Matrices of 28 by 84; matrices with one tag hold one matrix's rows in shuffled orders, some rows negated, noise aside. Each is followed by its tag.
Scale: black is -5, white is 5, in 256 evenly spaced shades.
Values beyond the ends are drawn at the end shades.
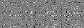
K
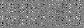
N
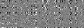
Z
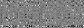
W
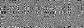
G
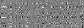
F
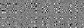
Z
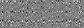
N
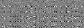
K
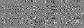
K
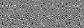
N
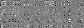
G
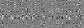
N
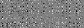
N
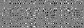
K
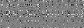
W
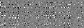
G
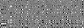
F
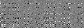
G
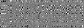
F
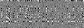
W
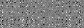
N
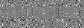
N
